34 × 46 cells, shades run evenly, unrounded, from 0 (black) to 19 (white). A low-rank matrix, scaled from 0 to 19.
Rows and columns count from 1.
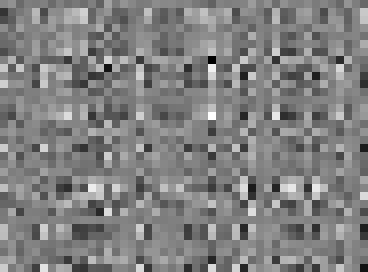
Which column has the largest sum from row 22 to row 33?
1
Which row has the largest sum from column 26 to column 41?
25
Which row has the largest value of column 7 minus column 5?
9
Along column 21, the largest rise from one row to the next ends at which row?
8
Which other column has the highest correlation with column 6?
30
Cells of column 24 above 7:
27
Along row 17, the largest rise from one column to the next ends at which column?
36
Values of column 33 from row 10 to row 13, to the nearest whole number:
10 10 10 10
